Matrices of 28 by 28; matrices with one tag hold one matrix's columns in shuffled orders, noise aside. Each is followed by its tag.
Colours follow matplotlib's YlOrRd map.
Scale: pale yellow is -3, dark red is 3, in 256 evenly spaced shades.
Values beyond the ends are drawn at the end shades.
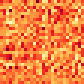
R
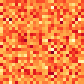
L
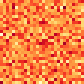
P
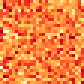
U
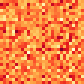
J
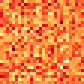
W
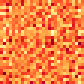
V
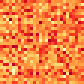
L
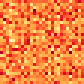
L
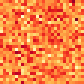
L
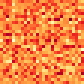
L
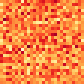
L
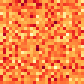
W
